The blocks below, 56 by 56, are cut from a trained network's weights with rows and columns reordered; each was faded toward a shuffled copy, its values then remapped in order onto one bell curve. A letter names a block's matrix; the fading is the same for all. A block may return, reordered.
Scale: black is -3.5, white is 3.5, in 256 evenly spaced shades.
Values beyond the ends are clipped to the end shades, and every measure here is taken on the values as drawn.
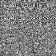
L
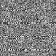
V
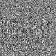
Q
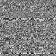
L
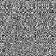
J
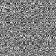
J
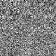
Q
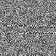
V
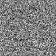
Q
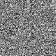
Q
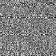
V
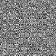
J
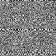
V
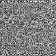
V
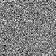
Q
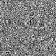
Q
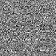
J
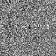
Q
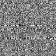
L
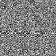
V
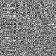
J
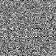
L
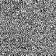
Q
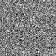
Q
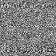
V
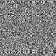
V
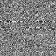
L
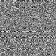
V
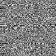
V
